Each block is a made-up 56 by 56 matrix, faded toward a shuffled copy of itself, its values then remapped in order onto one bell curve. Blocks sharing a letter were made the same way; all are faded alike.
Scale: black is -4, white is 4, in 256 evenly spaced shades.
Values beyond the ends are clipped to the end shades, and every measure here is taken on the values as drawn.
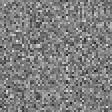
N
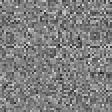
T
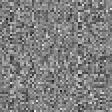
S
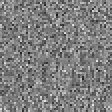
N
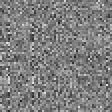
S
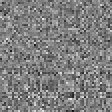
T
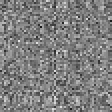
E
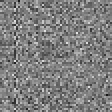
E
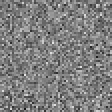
N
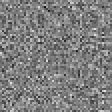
E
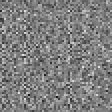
E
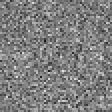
N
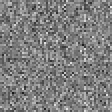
N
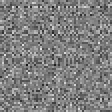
T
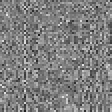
E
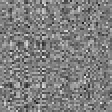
E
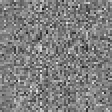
S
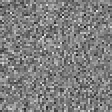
N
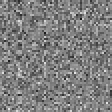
S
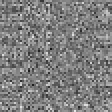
S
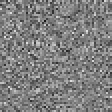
N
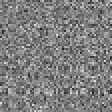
T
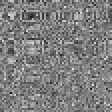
T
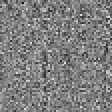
S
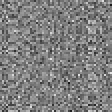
T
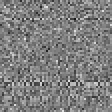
T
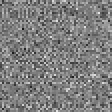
T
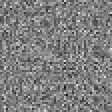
S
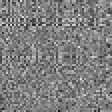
T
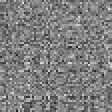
T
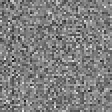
N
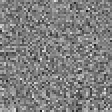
N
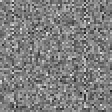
S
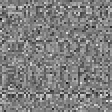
T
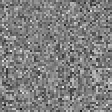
N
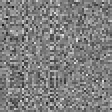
E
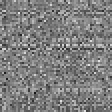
T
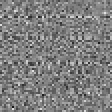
T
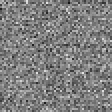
N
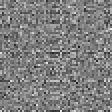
T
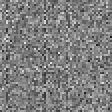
S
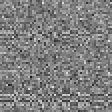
T
